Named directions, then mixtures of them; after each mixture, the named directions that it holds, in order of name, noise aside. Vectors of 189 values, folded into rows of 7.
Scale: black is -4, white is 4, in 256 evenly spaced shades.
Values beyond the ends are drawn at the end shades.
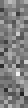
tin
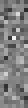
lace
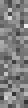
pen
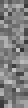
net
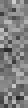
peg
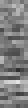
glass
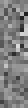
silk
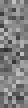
peg.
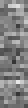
glass, peg.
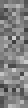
lace, net, tin.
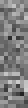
glass, lace, tin.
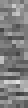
glass.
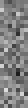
tin.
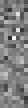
lace.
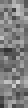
glass, net, peg.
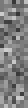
lace, peg.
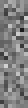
lace, silk, tin.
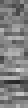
glass.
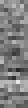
glass.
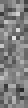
lace, peg.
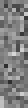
glass, net, silk.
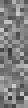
peg, tin.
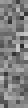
silk.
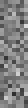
pen, tin.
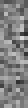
glass, net, silk.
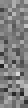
glass, pen, tin.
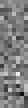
glass, lace, tin.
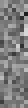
silk.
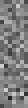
peg, pen, tin.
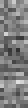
glass, net, peg.
